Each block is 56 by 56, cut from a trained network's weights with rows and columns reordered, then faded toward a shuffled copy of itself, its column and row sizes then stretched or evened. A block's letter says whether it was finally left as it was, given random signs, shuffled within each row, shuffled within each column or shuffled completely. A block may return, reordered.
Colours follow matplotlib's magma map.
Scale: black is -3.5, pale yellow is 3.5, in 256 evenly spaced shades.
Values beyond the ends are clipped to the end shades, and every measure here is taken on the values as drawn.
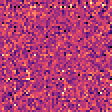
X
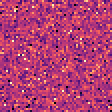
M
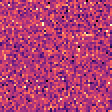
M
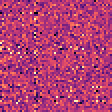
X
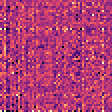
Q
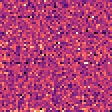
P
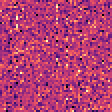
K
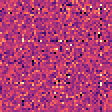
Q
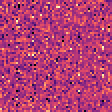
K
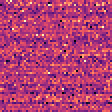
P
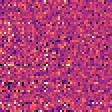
X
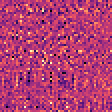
Q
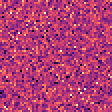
M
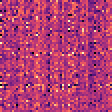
Q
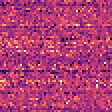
P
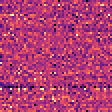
Q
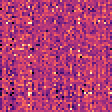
Q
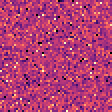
M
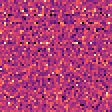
P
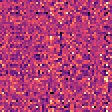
Q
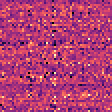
Q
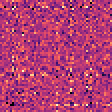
Q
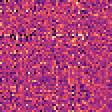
Q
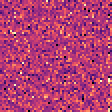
K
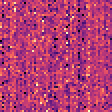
K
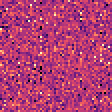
K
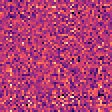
Q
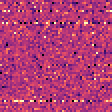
P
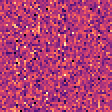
K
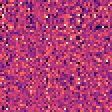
Q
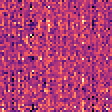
Q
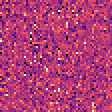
K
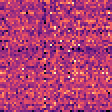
Q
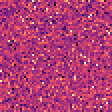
M
